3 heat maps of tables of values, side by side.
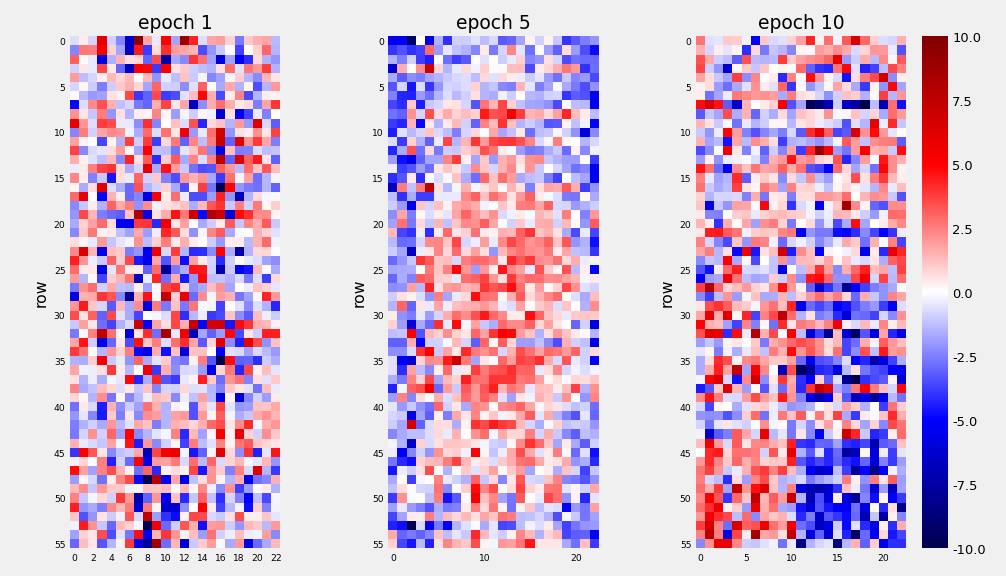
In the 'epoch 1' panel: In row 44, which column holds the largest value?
6
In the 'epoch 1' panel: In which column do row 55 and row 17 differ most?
18
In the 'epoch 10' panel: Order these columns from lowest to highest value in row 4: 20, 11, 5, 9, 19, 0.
9, 5, 11, 0, 19, 20
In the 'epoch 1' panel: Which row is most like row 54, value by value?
46
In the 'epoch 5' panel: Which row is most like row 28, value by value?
49
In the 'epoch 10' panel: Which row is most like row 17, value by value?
1
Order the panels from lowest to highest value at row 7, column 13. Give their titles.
epoch 10, epoch 1, epoch 5
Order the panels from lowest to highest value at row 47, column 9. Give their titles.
epoch 1, epoch 5, epoch 10
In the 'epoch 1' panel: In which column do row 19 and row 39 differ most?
16
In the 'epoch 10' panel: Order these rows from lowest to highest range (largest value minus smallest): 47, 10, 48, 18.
48, 10, 47, 18
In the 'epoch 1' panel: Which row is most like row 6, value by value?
37
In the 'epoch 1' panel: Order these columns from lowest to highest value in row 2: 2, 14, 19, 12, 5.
19, 12, 2, 5, 14
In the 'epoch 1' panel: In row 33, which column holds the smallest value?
3
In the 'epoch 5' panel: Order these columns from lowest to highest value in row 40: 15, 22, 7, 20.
22, 20, 7, 15
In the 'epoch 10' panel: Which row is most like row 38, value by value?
12
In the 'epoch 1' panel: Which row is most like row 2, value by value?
25
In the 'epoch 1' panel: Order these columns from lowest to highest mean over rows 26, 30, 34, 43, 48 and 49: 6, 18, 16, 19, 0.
19, 16, 18, 0, 6
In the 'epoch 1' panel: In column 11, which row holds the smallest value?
51
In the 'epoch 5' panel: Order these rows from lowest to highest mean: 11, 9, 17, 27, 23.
9, 17, 23, 11, 27
